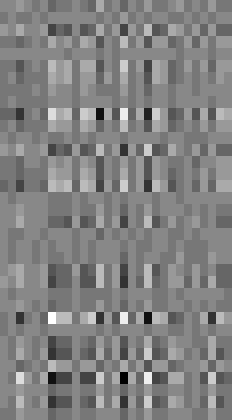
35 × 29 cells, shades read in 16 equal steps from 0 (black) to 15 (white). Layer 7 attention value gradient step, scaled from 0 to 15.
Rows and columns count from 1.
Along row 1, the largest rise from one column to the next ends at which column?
13
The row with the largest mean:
27
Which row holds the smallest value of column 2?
10
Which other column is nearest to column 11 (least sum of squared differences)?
20
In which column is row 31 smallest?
19
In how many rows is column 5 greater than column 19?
14
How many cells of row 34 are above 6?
18
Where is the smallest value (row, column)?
32, 16
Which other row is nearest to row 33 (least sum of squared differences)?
26
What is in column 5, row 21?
7
